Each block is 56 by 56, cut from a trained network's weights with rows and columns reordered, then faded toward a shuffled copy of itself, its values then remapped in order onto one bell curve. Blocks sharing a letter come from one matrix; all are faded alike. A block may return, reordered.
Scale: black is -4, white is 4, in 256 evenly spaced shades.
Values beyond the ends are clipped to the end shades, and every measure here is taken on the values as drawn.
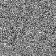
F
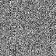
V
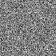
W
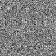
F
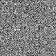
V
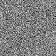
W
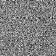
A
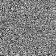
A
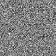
F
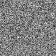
A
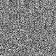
W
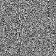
V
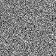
V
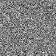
A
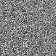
V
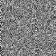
V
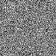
W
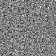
F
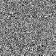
A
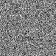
W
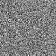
F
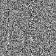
V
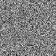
F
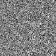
V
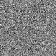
F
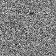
A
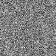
F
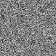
F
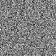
F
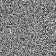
V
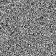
W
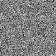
V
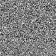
A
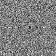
F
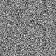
W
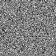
A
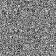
F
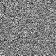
F
